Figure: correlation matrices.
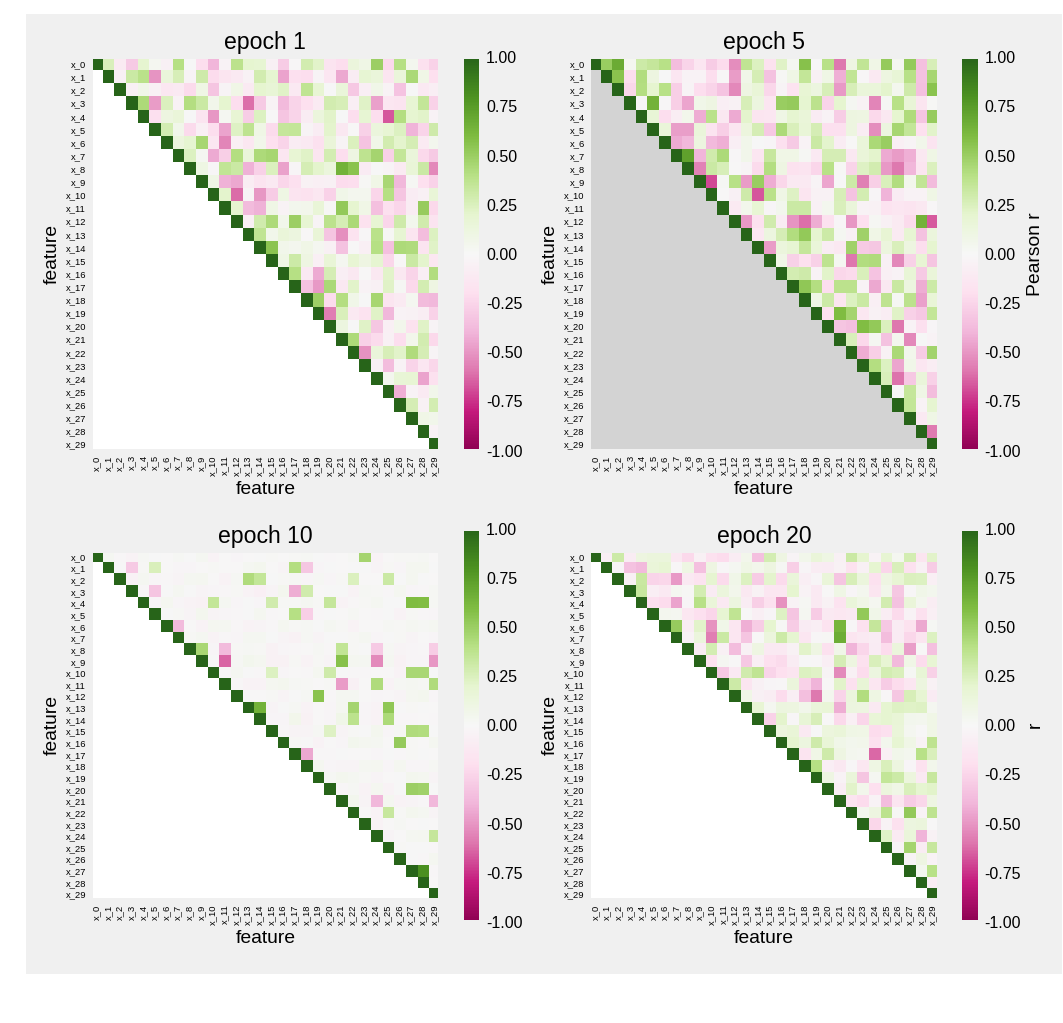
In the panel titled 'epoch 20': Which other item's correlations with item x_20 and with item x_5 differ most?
x_17
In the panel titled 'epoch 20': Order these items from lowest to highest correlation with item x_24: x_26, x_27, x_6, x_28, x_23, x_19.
x_28, x_23, x_26, x_19, x_27, x_6
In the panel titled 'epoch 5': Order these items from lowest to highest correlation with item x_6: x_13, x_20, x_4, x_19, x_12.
x_4, x_12, x_13, x_20, x_19
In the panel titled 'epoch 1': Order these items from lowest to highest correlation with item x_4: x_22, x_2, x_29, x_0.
x_22, x_29, x_2, x_0
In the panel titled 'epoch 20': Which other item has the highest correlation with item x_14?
x_10
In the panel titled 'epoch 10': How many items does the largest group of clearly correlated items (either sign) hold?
6
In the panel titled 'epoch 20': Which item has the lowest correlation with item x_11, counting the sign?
x_19
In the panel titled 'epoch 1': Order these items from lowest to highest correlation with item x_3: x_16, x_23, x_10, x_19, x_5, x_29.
x_5, x_16, x_29, x_19, x_10, x_23
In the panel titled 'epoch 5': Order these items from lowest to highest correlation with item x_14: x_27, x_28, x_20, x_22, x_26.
x_28, x_20, x_27, x_26, x_22
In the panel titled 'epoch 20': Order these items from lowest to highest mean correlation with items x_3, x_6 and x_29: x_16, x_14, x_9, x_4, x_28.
x_28, x_14, x_4, x_16, x_9
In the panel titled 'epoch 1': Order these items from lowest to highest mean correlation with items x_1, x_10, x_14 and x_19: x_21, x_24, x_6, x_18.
x_21, x_6, x_18, x_24
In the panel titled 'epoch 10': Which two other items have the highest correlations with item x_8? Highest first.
x_9, x_21
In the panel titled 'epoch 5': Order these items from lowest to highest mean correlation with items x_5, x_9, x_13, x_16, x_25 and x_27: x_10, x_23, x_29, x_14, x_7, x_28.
x_7, x_10, x_28, x_29, x_23, x_14
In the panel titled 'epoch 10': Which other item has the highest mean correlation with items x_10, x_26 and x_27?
x_28
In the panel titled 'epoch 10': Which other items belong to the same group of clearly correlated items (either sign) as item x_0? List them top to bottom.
x_23
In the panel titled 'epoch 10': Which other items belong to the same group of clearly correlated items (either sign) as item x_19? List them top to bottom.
x_12
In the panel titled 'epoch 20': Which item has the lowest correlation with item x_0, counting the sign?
x_14
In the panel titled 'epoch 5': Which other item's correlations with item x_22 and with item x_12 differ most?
x_29
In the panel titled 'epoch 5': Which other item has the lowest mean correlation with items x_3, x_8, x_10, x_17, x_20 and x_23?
x_9
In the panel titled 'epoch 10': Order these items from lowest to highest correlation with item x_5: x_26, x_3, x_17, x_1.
x_3, x_26, x_1, x_17
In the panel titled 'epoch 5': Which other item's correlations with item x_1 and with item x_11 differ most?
x_2
